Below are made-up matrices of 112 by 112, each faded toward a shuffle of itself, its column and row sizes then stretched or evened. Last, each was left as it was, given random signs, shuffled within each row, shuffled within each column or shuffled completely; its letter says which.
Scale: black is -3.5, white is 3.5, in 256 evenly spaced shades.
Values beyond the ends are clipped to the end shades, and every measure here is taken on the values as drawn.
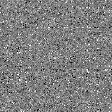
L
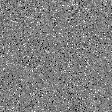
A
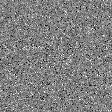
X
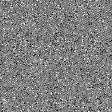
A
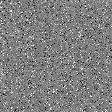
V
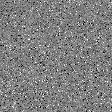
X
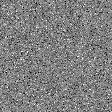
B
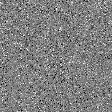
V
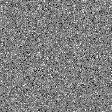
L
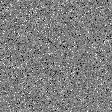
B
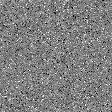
B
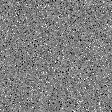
B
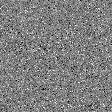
X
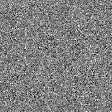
L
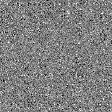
L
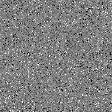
A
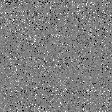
A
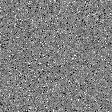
B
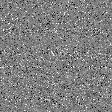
X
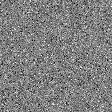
B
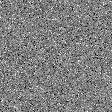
B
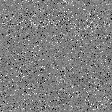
X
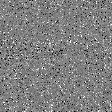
A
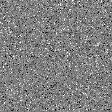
A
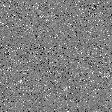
X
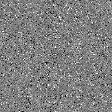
L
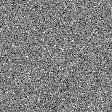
X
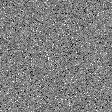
B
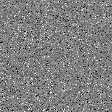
X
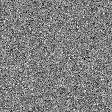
B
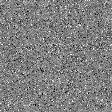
X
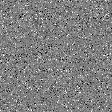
X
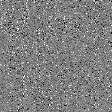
L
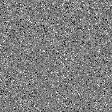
A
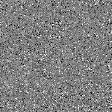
A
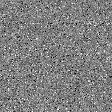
X
